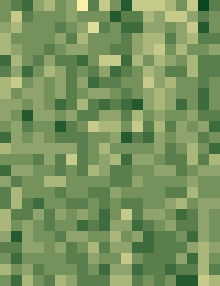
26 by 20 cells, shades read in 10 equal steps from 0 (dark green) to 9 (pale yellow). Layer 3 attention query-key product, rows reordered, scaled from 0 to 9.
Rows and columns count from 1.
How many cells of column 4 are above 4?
9
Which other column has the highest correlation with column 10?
13
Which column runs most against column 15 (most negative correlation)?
19
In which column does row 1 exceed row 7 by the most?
8
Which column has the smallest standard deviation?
4
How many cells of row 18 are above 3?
14
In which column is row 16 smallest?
1
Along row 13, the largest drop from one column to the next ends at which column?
12
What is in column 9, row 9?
5
